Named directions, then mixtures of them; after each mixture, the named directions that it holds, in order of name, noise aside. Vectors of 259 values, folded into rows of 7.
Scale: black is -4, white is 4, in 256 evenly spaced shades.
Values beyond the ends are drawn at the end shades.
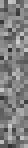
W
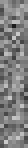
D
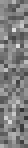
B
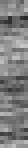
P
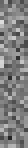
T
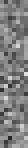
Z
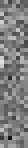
T.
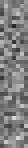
D.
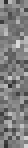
W, Z.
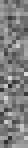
Z.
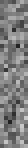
B.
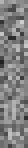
B, T.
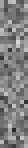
B, W.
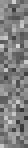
B.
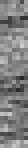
P.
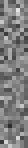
D, W.
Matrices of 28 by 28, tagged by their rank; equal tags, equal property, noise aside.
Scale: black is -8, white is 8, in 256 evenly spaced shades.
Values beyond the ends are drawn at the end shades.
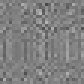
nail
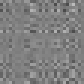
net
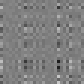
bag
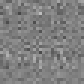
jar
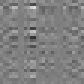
net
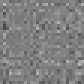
jar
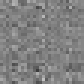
jar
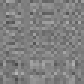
nail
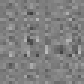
nail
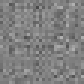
jar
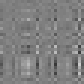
bag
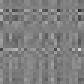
net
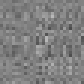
nail
